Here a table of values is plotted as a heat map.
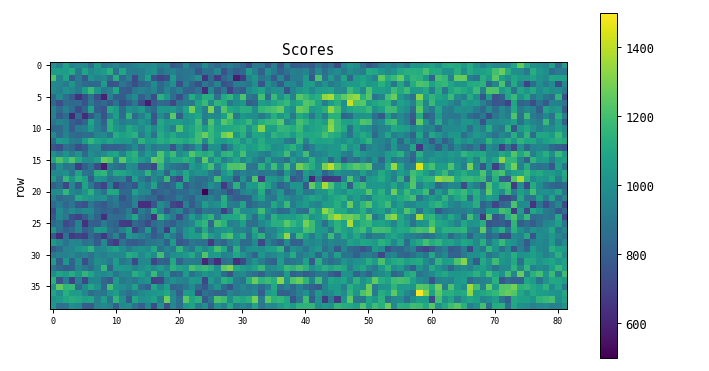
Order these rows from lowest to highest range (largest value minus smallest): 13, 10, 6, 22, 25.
13, 10, 22, 25, 6
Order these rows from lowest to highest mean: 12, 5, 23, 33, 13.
13, 23, 33, 5, 12
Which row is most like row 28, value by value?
3
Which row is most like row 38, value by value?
26
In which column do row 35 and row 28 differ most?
9
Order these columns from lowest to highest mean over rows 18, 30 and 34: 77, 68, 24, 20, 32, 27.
20, 24, 77, 27, 68, 32
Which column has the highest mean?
58
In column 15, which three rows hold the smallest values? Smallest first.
6, 22, 25
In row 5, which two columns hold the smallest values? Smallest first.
8, 4
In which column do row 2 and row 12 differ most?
29
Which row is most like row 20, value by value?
4
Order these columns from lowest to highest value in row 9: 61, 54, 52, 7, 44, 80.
7, 52, 80, 61, 54, 44
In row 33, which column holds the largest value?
74
